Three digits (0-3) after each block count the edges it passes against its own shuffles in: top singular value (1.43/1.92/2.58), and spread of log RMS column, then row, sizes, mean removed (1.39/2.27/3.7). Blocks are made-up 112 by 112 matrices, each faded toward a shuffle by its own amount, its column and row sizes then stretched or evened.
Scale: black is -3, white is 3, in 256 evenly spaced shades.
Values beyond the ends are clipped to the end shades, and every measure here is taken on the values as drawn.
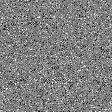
0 0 1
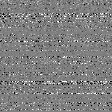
1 0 3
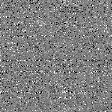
1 1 2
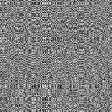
3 2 1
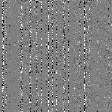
1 3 1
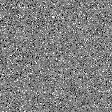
0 0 1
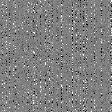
2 3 0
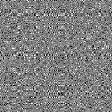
3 0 2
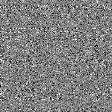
0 1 2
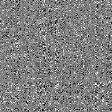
1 2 2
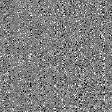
1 2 1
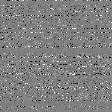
0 0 3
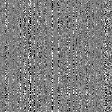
2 3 1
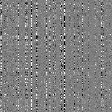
3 3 1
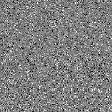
2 1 1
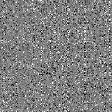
2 2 0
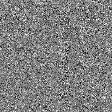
0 1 1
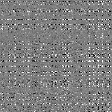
3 2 3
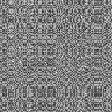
3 0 1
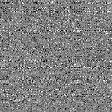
2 0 2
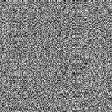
3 1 1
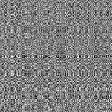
3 2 2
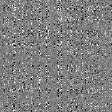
1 3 2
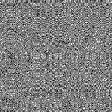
3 0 1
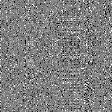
2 2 0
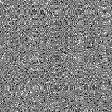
3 0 0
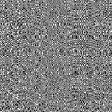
3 2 1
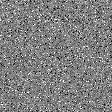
0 0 1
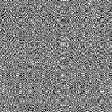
3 0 2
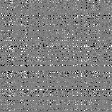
1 2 3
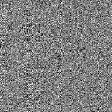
2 2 0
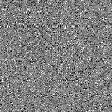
2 0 1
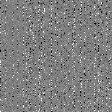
0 3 0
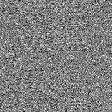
2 0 0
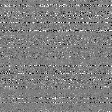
1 1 3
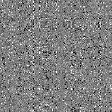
2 2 1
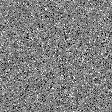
0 0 0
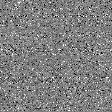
0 0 2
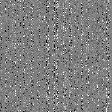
0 3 0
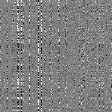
3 3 0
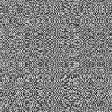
3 1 2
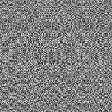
3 1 2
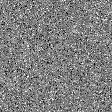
0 0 0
